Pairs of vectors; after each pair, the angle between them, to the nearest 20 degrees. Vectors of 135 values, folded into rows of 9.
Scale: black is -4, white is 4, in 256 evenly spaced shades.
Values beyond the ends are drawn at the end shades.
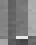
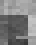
60 degrees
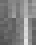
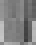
140 degrees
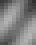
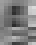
120 degrees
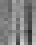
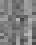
140 degrees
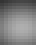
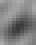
140 degrees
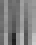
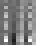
40 degrees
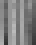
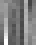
140 degrees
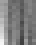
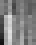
120 degrees
